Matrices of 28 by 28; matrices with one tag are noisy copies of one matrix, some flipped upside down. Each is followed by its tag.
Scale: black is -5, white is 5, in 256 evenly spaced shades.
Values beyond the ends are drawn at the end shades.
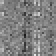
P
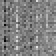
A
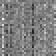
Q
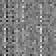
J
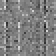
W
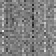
Q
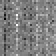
A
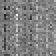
A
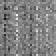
A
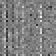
J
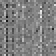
J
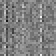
J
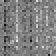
A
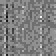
J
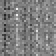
A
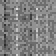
A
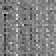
A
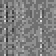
J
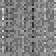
Q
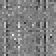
W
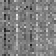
A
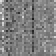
Q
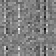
W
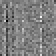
J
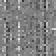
W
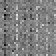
A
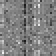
P
